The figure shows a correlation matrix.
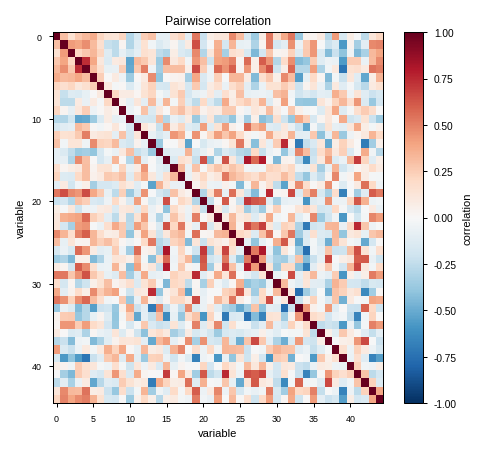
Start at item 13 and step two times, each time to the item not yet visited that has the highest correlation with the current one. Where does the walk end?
25
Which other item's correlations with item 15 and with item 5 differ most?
27
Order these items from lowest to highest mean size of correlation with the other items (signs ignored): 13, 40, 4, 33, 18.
40, 18, 13, 33, 4
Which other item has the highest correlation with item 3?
4
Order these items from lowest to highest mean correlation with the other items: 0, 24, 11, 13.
13, 11, 0, 24
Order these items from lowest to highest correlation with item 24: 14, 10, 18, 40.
10, 14, 18, 40
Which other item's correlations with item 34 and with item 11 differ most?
26
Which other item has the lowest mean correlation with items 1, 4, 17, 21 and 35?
39
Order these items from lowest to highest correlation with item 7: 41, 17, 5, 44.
44, 5, 41, 17
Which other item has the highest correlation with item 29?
19
